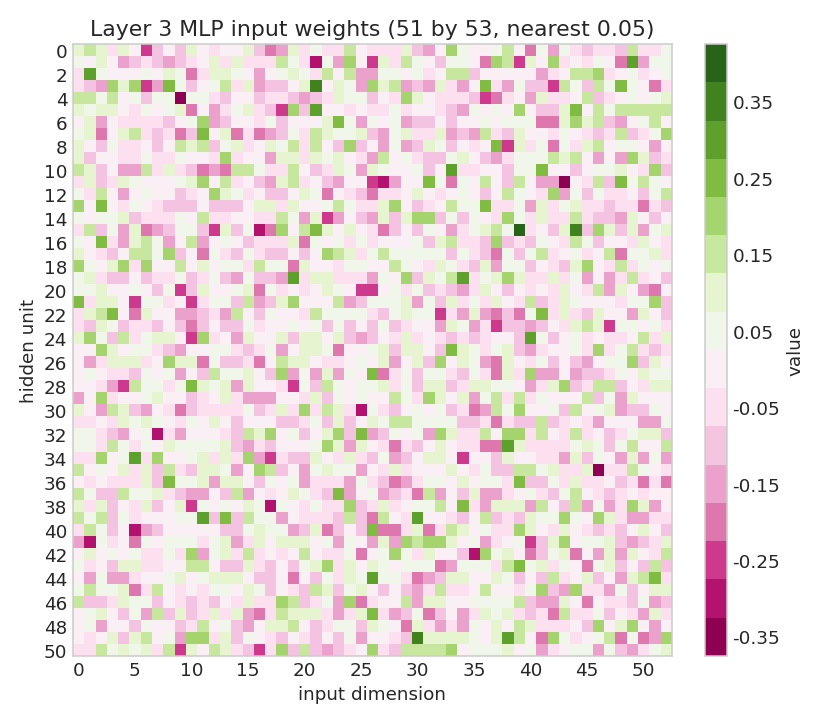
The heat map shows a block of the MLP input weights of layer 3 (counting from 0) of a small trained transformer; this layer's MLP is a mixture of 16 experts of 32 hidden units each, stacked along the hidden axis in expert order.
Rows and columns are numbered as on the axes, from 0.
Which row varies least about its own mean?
31
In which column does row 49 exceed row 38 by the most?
10
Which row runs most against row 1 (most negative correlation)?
3
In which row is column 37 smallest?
23
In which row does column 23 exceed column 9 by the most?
4
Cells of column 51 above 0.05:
12
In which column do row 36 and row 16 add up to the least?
20
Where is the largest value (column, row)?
39, 15
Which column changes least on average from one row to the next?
35
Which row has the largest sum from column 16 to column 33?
41
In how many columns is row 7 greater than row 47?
28
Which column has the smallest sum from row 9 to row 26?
26
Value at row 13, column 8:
-0.1
